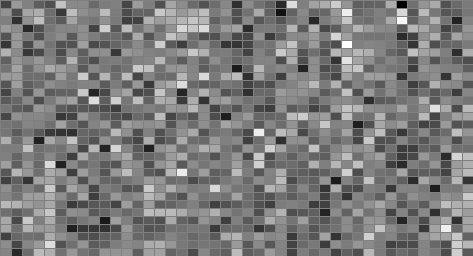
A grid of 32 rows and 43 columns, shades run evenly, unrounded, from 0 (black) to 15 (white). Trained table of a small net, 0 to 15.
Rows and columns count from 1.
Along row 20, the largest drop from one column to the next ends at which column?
25
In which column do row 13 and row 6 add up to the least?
17
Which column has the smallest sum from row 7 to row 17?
23
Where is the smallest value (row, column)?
1, 37
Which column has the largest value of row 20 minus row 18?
42
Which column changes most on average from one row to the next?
31
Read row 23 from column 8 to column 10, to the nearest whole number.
5 8 6
